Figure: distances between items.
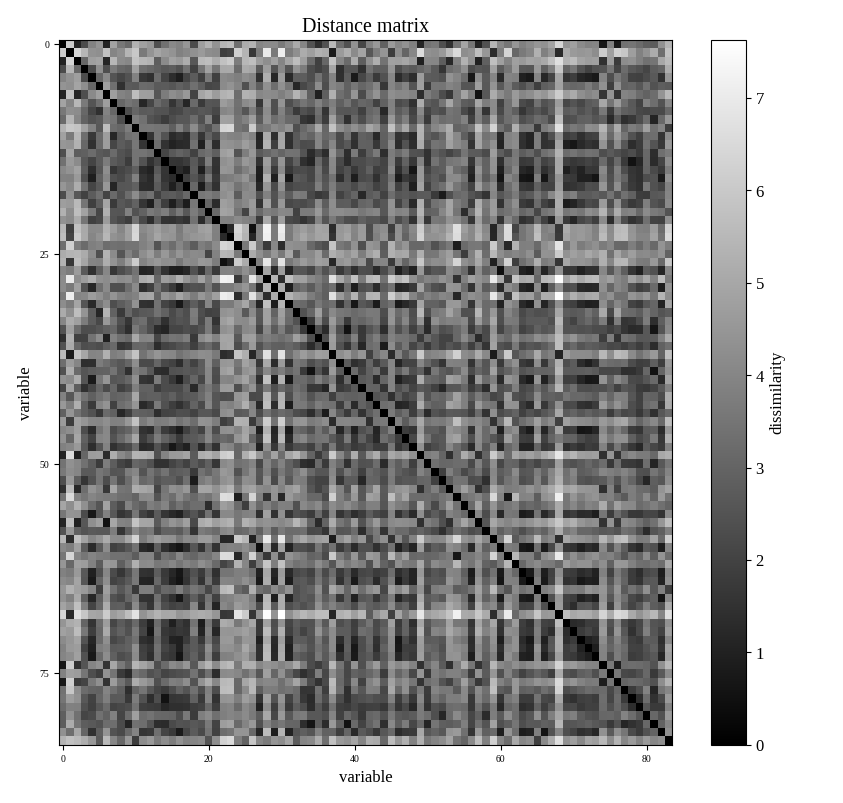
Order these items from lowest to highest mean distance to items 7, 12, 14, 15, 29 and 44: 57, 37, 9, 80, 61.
9, 80, 61, 37, 57
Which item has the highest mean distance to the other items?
68
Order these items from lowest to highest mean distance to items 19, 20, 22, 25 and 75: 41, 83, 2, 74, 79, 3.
79, 41, 83, 3, 74, 2
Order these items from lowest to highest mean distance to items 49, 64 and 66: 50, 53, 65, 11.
11, 50, 53, 65
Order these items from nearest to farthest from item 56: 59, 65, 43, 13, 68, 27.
27, 43, 13, 65, 59, 68
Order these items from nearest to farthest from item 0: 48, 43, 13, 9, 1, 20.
13, 9, 48, 43, 20, 1
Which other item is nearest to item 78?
14
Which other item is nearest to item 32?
5
